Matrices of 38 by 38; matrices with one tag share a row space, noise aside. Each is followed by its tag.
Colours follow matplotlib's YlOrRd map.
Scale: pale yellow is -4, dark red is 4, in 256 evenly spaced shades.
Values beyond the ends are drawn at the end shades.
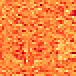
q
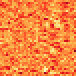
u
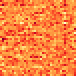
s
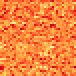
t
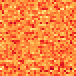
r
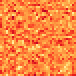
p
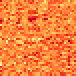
p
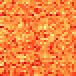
t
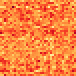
t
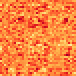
p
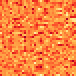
q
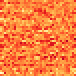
t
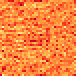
s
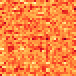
s
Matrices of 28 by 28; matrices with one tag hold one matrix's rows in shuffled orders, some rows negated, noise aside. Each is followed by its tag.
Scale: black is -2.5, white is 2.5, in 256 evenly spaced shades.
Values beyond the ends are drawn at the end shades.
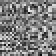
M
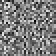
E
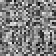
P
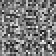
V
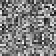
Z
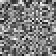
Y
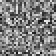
P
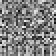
Z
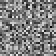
P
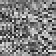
M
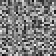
Z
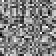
Y
